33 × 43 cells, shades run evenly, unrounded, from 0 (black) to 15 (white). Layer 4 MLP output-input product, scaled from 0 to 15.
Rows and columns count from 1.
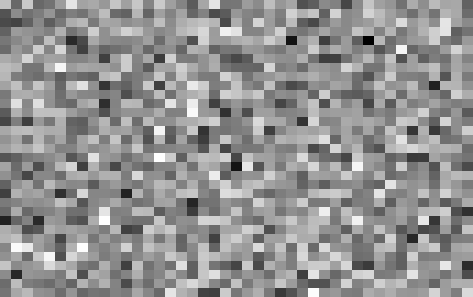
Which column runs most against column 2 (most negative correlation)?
20
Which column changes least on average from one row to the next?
42
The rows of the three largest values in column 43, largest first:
33, 15, 26
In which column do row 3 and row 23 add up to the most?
24
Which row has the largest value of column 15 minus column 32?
18
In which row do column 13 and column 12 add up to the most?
4
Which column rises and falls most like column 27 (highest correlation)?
34
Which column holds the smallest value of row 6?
8
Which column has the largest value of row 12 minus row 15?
16
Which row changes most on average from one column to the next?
19
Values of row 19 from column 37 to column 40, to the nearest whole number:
12 7 8 5
